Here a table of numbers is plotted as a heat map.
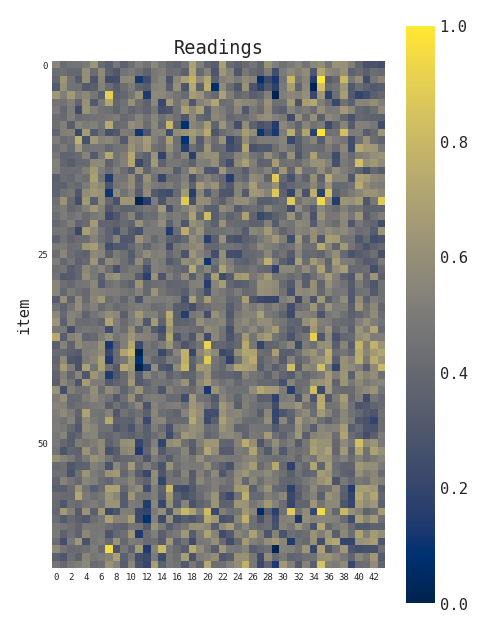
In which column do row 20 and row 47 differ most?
20
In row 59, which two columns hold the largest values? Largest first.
35, 31
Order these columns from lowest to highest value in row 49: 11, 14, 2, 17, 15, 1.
15, 2, 11, 14, 1, 17
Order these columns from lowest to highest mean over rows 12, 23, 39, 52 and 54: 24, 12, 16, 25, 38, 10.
12, 16, 24, 38, 10, 25
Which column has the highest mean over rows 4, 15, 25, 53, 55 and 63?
36
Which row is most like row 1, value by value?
27
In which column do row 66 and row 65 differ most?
17
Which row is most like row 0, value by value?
14
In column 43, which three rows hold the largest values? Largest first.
18, 40, 38
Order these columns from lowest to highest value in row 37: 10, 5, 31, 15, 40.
5, 31, 15, 10, 40
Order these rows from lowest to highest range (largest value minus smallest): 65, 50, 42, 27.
42, 65, 27, 50
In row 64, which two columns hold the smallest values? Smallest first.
29, 12
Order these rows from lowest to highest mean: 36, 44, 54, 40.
44, 54, 36, 40
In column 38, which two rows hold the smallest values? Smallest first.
63, 58
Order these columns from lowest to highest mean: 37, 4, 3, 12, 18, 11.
12, 11, 3, 37, 18, 4
